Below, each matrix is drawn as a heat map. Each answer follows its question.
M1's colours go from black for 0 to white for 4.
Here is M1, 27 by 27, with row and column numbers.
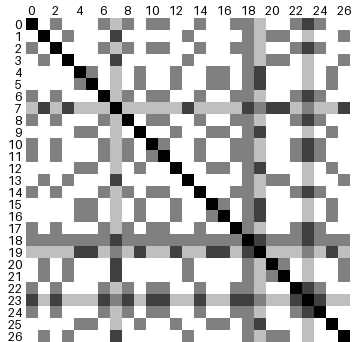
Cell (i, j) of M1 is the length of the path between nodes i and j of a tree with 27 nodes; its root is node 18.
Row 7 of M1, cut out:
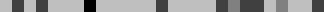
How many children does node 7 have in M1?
6
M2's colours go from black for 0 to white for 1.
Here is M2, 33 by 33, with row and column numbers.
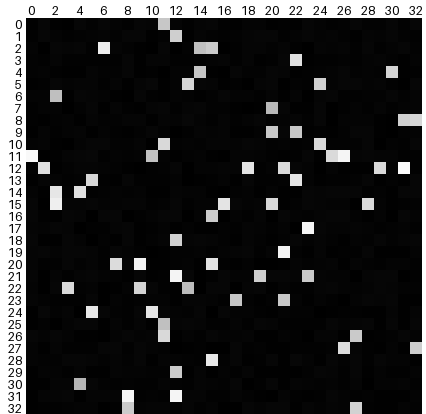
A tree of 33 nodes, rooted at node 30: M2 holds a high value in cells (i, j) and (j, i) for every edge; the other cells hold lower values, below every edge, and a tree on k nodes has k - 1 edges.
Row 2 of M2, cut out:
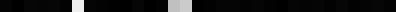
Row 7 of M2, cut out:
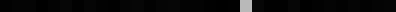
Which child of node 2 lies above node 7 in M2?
15
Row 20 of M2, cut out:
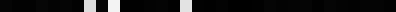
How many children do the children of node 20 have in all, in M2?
1
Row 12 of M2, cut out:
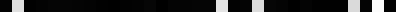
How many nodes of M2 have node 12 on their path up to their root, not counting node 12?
7
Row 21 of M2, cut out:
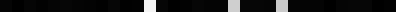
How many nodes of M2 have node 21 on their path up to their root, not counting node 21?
3
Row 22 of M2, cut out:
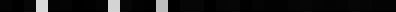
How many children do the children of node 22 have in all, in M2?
1
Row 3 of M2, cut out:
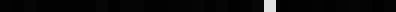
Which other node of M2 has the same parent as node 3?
13
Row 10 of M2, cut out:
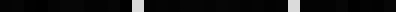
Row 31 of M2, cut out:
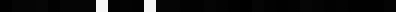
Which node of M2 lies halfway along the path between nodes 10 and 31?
27
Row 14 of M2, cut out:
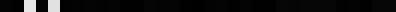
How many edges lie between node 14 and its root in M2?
2
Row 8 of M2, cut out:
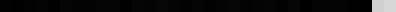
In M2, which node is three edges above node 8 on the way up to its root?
26
